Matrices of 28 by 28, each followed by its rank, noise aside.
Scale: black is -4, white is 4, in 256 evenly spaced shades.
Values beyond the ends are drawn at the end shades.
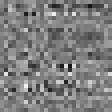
four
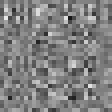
three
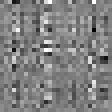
three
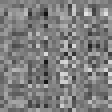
three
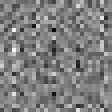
four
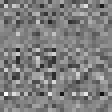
three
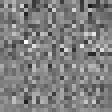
four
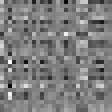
two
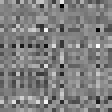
three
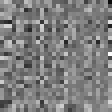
four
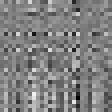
two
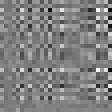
one
